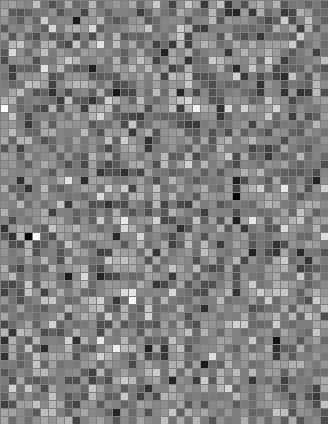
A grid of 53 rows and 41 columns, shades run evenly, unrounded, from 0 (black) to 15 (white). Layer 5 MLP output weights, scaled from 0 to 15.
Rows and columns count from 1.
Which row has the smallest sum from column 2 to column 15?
48
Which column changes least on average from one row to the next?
27
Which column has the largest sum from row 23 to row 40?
36
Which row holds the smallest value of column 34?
20
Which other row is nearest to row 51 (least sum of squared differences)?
46
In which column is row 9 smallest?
12
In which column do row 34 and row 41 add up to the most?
7
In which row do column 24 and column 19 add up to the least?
44
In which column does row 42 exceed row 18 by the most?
19
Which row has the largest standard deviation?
14
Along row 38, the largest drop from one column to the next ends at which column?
18
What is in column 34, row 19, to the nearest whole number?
4
